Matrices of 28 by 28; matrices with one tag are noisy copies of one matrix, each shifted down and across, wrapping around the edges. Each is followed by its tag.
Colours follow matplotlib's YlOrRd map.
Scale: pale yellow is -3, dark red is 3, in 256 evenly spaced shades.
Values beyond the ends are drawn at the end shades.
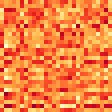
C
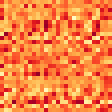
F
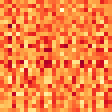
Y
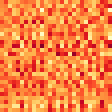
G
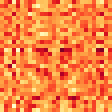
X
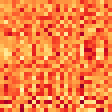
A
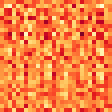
Y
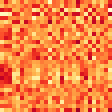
A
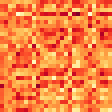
C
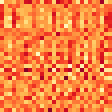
A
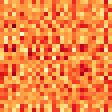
G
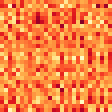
G
